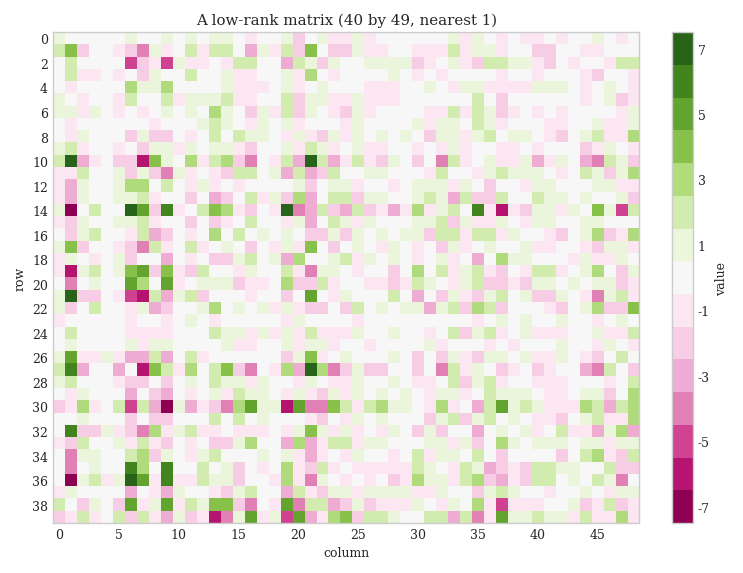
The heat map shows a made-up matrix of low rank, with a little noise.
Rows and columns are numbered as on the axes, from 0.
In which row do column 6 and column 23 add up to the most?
36
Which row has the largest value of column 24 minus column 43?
39
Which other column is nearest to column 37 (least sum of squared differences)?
20
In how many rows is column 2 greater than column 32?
5
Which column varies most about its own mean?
1
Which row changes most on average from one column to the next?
14
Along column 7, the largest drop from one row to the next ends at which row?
21
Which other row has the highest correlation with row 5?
38
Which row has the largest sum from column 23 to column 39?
30
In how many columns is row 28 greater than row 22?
14
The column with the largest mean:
13
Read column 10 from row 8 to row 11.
0 -1 0 1
